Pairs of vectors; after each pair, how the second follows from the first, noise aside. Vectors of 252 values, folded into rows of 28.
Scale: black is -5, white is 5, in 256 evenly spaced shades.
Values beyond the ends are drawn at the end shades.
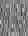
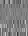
wrapped around, partly zeroed.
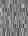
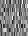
reversed, scaled up.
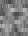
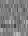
reversed, negated, partly zeroed.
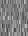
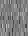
negated, partly zeroed.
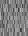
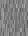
negated, shrunk.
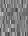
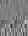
reversed, partly zeroed.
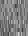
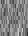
sign-scrambled.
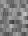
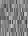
sign-scrambled.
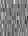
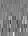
reversed, partly zeroed.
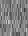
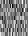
wrapped around, negated, scaled up.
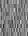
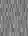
reversed, shrunk.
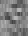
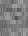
negated, shrunk.
